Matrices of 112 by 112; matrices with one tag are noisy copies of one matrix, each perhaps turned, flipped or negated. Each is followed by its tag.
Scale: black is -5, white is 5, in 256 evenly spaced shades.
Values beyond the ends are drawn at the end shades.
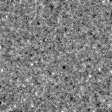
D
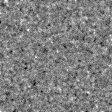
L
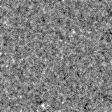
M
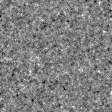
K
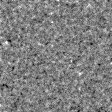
M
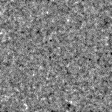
M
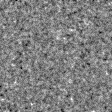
K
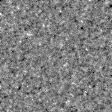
L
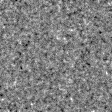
K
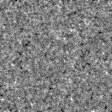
K
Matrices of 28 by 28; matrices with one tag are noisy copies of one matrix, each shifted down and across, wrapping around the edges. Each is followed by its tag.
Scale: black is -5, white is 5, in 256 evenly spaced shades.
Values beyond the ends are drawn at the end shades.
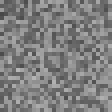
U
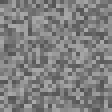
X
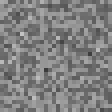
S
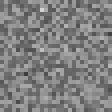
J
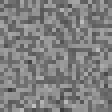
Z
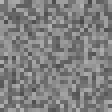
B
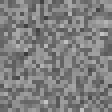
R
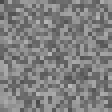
J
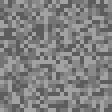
S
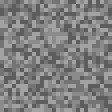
J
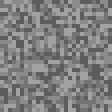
Z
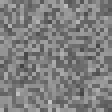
X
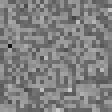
Z
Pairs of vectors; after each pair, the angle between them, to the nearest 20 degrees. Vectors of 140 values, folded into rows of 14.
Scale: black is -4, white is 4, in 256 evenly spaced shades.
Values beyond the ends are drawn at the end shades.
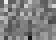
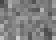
80 degrees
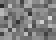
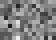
100 degrees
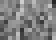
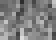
160 degrees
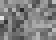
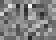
80 degrees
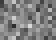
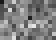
60 degrees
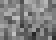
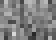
40 degrees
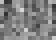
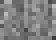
160 degrees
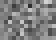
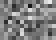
20 degrees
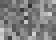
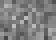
120 degrees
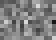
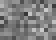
120 degrees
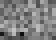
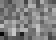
20 degrees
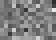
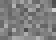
20 degrees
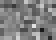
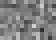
20 degrees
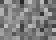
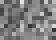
160 degrees
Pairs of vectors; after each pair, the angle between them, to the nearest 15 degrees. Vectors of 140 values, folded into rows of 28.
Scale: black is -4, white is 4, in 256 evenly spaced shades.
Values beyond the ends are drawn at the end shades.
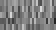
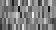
75 degrees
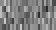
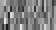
60 degrees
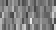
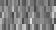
15 degrees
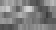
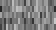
105 degrees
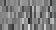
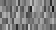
60 degrees
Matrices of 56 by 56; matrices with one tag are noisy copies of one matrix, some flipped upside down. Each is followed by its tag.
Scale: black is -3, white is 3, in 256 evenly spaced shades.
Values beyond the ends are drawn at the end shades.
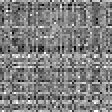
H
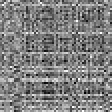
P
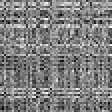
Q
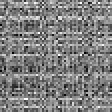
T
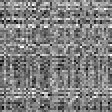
Q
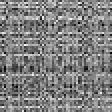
T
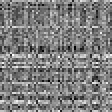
H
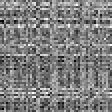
Q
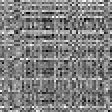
P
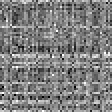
H
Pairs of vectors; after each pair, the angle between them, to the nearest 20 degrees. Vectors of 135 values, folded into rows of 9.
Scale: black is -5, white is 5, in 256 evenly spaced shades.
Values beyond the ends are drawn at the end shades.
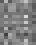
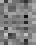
160 degrees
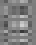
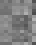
120 degrees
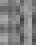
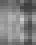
120 degrees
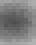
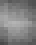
160 degrees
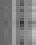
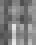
60 degrees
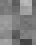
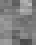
20 degrees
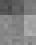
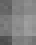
60 degrees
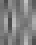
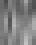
40 degrees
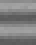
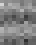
40 degrees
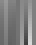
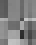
120 degrees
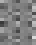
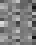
160 degrees
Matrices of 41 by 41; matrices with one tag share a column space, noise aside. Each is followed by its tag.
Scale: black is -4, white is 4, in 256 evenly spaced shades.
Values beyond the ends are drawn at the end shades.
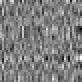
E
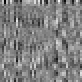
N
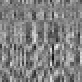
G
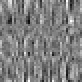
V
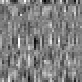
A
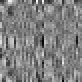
A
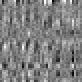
N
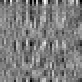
N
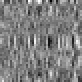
A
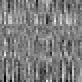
V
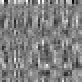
N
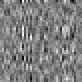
E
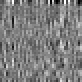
N
